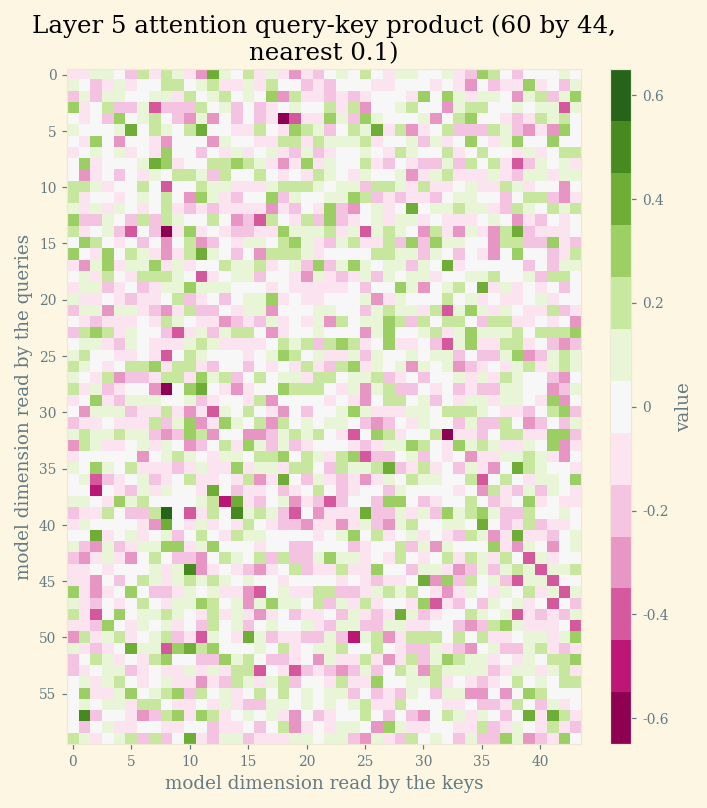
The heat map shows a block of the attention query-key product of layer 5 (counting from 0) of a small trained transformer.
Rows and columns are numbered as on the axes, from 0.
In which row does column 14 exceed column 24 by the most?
39
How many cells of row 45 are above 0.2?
2
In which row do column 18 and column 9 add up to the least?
4
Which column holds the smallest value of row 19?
30
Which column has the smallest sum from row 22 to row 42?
25
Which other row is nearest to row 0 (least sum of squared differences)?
7
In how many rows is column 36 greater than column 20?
23
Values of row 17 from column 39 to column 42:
-0.2 0 -0.2 0.1
